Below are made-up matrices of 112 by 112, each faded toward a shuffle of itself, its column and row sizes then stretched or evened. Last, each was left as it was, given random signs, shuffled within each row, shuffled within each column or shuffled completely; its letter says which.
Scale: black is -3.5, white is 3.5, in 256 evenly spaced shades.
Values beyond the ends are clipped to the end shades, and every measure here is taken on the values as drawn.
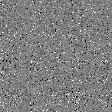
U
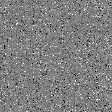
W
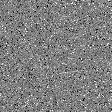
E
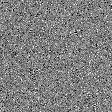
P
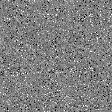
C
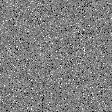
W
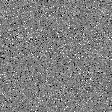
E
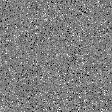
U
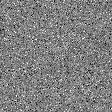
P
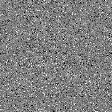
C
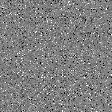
C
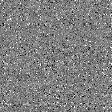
C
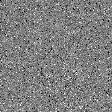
W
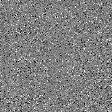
C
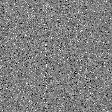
W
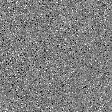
W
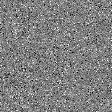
W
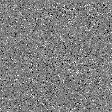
C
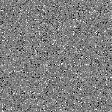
C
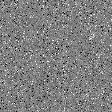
W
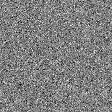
E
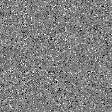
U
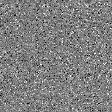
C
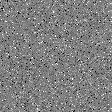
P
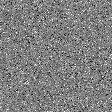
P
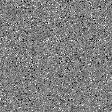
U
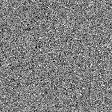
E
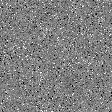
P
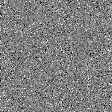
W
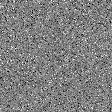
P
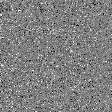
U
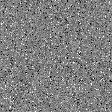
W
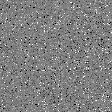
C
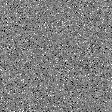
E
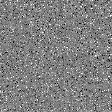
U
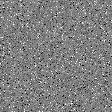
W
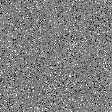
W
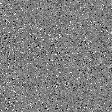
U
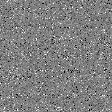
C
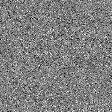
E
